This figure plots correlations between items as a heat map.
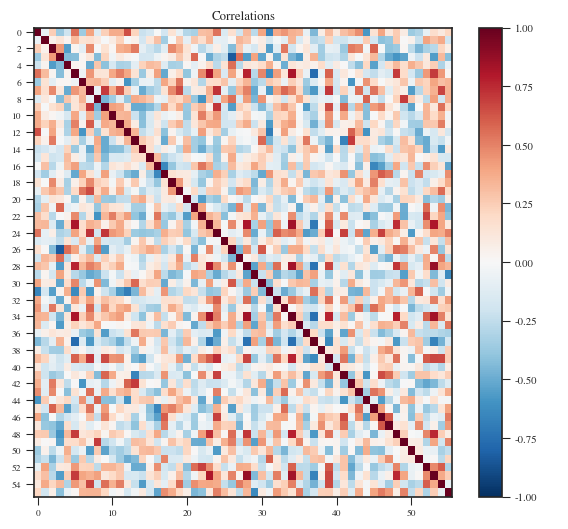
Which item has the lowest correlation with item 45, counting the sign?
16
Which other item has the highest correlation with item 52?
22
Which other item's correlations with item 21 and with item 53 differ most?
3
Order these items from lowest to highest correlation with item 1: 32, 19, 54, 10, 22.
32, 10, 22, 19, 54
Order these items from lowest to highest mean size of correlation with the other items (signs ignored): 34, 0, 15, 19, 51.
15, 51, 19, 0, 34
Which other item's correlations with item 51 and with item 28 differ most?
5
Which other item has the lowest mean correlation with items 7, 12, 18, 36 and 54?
31
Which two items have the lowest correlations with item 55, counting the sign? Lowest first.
29, 16
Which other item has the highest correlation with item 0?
12
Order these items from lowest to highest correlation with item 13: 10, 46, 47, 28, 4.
47, 46, 10, 4, 28
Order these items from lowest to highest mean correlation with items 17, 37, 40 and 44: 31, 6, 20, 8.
8, 6, 20, 31
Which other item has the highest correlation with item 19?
7
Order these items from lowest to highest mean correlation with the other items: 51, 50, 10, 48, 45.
50, 51, 45, 10, 48
